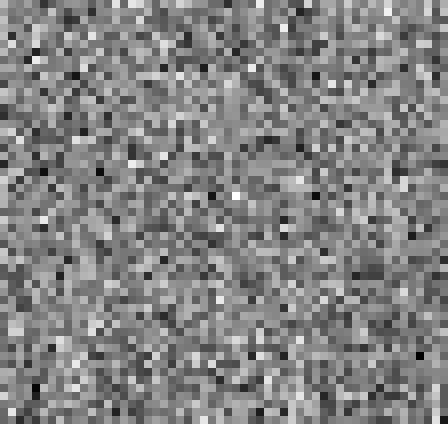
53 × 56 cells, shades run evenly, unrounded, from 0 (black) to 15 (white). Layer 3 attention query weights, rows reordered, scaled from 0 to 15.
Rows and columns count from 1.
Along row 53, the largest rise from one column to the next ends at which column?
55
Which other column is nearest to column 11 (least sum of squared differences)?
20
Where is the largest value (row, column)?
25, 30
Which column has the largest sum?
12
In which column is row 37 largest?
51
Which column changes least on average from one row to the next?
16
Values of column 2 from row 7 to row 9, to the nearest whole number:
7 8 10
